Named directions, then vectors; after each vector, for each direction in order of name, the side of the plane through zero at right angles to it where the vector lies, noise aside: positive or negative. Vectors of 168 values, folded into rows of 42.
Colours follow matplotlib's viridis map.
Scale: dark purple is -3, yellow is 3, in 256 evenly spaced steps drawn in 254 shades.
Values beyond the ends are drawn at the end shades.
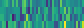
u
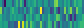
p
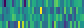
positive, negative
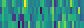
negative, positive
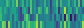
positive, positive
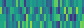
positive, positive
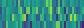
negative, negative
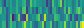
positive, positive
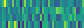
negative, positive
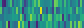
positive, negative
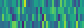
negative, positive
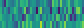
positive, positive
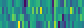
positive, negative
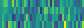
negative, positive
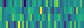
positive, negative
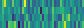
negative, positive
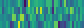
positive, negative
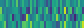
positive, positive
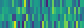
negative, positive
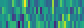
negative, positive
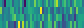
positive, negative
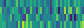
positive, positive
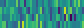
positive, positive
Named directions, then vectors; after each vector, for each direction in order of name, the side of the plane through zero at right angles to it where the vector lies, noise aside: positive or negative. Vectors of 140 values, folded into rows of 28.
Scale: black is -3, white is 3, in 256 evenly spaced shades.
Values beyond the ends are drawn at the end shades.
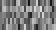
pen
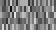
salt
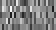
positive, negative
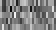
negative, positive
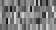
negative, positive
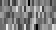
positive, positive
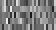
positive, negative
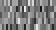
negative, negative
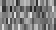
negative, positive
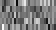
negative, positive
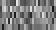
positive, negative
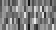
positive, positive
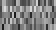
positive, negative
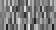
negative, negative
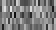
positive, negative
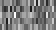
negative, positive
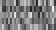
negative, positive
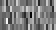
positive, negative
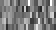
negative, negative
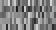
negative, negative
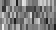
negative, positive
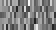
negative, negative
